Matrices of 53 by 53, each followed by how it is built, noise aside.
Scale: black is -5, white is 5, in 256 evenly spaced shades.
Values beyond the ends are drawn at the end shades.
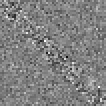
banded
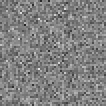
repeating rows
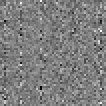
uneven columns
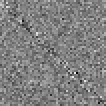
banded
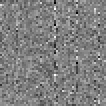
uneven columns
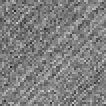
Hankel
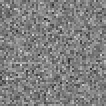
noise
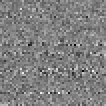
uneven rows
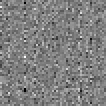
uneven columns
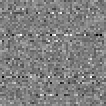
uneven rows
